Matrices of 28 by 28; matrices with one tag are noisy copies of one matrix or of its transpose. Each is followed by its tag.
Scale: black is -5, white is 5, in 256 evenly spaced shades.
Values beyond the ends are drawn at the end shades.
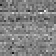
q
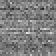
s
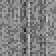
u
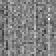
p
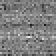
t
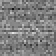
s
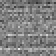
p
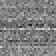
u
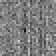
u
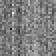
q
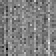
p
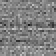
u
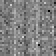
t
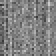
p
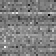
q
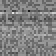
q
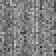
t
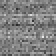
t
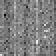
t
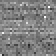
s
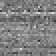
q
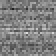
s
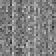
q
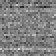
p
